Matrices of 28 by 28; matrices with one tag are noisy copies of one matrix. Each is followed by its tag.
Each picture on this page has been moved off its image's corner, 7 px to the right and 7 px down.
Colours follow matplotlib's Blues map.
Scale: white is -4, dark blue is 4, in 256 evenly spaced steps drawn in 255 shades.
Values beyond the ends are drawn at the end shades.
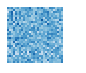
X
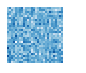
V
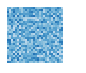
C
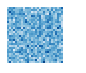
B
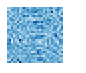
C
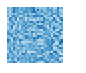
C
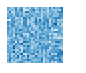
V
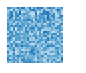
X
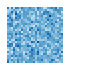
X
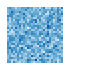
B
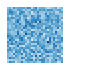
B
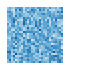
V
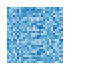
C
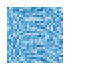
C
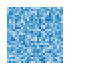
B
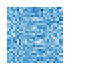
C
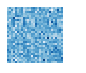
V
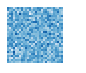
X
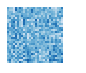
V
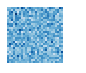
X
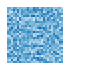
C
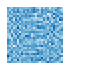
C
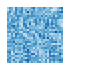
V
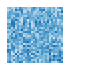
V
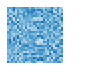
C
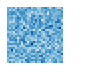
B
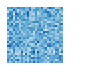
X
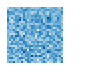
B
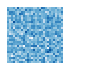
B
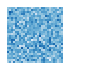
B
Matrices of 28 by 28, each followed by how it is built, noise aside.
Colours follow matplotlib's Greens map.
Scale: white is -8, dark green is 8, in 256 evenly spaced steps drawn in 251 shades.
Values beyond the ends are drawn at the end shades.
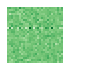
uneven rows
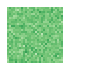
noise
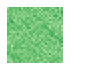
Toeplitz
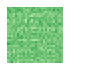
blocks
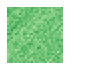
Hankel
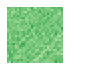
Hankel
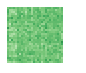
blocks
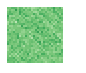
Toeplitz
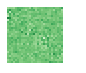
block diagonal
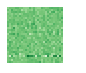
uneven rows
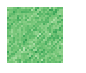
Hankel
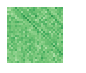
Toeplitz
